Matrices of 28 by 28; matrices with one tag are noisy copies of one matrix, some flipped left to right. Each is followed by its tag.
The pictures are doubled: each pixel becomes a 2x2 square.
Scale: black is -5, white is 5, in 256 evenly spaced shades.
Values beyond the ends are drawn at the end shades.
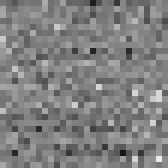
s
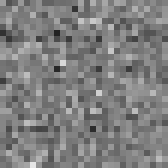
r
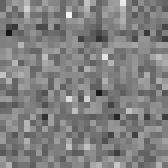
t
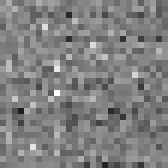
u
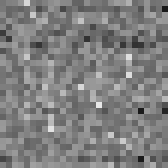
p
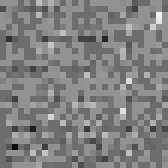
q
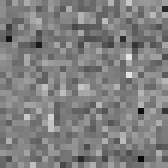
p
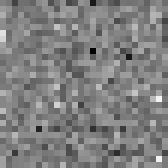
s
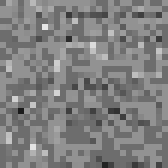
u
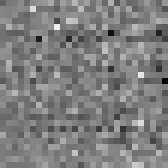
r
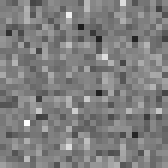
t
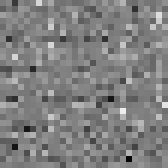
q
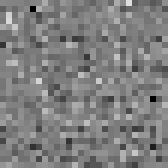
q
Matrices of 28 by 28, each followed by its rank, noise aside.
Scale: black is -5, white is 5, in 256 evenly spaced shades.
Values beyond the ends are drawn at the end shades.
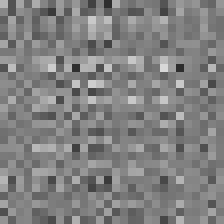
three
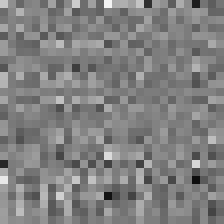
three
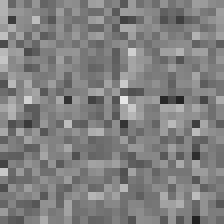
four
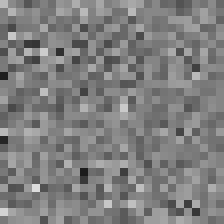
six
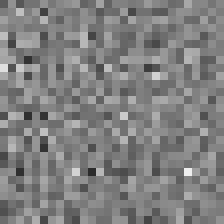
four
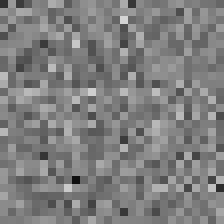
six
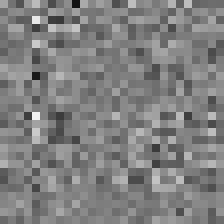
three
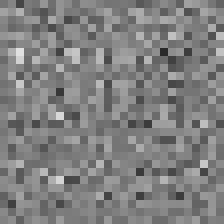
six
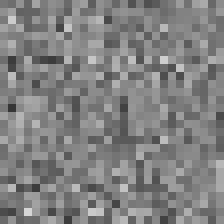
six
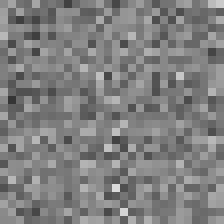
five
